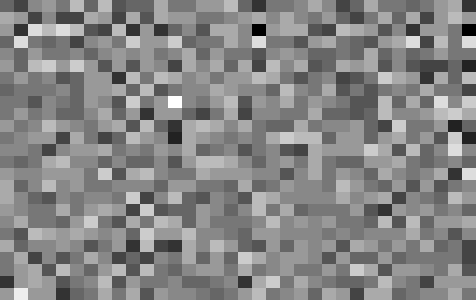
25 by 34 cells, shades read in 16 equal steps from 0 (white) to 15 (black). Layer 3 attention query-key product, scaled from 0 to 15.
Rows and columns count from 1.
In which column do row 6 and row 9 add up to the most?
31
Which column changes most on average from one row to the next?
34
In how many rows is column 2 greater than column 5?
13
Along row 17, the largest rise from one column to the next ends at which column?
11
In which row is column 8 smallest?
15
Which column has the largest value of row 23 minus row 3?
4
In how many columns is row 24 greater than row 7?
16
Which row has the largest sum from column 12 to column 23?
3
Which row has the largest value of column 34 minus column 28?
12
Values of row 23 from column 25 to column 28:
8 3 5 10
